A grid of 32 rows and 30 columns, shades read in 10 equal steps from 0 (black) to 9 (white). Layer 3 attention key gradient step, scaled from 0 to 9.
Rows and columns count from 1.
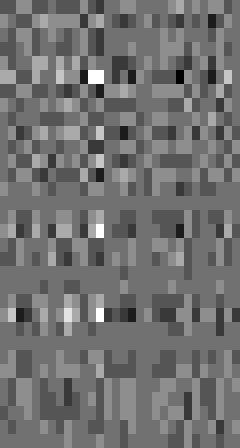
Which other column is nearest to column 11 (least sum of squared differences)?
17
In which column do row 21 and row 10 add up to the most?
13
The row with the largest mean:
6
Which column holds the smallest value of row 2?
27
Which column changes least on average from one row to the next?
18
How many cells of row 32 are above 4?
3
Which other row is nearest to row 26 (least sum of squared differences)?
16
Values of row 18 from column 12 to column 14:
3 3 4
